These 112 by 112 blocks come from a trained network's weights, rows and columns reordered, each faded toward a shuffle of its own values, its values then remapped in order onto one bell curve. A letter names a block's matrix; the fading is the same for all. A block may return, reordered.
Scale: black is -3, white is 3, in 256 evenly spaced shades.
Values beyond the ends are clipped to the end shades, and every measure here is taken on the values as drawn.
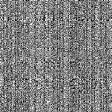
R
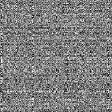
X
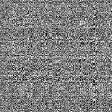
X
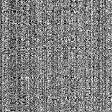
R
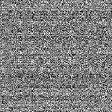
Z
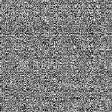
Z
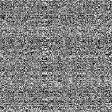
Z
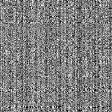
R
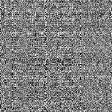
Z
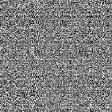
Z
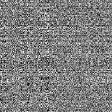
X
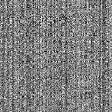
R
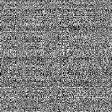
X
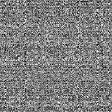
X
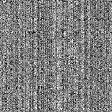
R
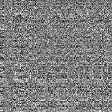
X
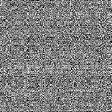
Z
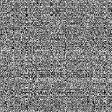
X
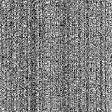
R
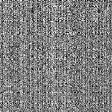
R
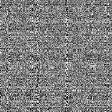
Z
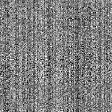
R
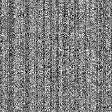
R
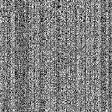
R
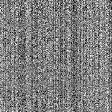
R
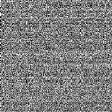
Z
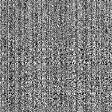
R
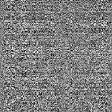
X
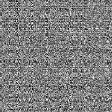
X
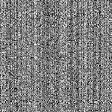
R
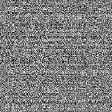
Z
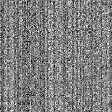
R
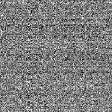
Z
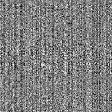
R
